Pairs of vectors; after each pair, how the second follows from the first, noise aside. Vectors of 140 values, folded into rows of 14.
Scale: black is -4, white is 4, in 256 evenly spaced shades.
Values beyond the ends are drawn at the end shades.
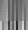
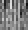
reversed, negated.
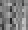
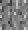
wrapped around, negated, partly zeroed.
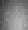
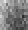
negated.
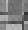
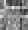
reversed, negated.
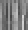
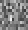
shuffled.
